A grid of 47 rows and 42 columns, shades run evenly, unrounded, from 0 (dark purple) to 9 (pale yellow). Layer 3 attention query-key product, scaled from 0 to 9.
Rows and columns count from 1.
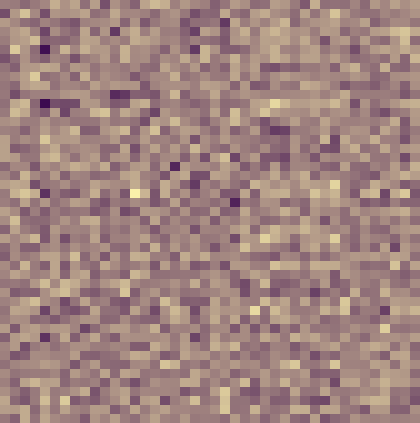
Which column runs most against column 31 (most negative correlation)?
36
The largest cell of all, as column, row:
14, 22
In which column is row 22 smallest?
5
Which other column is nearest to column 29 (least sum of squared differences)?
28
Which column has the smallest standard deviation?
37
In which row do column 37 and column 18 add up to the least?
19
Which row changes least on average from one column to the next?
11
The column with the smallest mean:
20
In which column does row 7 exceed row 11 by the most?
13
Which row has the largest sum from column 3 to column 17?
32
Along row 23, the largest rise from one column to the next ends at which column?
25
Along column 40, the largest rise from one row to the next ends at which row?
29
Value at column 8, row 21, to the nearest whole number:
4
